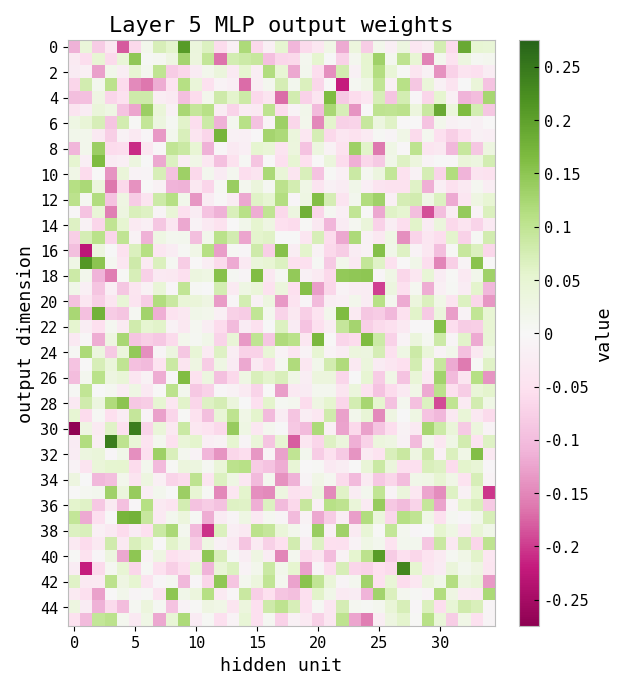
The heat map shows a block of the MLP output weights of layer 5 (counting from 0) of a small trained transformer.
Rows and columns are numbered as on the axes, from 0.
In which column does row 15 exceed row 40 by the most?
4
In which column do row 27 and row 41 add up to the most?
27
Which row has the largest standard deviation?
30
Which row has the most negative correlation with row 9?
2
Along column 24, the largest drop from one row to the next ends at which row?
43
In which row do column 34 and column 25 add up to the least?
19
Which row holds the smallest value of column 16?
35
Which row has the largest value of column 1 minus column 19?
17
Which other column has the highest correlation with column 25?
11
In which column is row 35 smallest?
34
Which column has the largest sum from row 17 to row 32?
1
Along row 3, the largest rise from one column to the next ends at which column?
23
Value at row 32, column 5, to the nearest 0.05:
-0.15
